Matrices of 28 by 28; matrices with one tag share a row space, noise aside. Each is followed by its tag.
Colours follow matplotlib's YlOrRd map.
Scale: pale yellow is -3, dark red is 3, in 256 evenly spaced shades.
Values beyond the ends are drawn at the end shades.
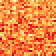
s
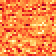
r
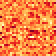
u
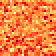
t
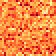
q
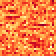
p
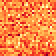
q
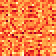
s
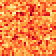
u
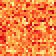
p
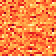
s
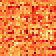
q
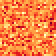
t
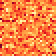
u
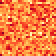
r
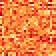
u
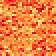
r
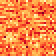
p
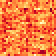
p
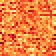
u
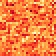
p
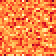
t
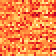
q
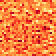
t
